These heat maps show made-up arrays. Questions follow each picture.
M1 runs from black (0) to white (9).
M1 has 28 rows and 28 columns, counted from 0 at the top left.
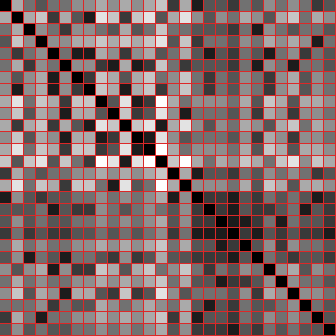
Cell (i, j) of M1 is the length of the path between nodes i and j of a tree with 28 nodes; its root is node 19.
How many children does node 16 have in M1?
3
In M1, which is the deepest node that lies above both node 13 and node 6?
4
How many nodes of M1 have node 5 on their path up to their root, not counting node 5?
6
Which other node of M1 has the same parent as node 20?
23
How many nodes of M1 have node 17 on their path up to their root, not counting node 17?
8
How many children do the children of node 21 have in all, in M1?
3
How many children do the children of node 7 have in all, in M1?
1
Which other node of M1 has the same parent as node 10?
1
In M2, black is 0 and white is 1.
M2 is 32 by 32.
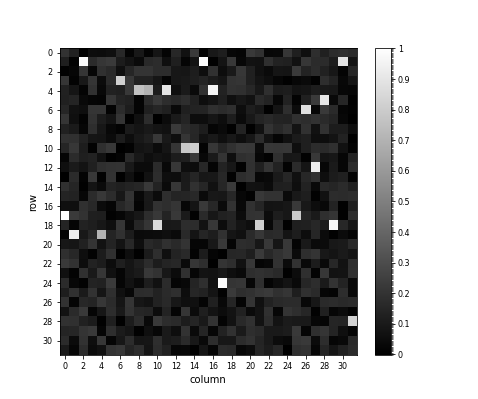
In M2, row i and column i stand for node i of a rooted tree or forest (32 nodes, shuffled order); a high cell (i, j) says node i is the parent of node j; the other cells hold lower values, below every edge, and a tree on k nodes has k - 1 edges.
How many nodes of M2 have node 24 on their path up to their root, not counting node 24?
3
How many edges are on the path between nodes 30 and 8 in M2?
4
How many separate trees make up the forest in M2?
10
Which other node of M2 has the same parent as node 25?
0
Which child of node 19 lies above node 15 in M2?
1
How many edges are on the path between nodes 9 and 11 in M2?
2
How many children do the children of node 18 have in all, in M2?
2
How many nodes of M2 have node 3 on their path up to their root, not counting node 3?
2
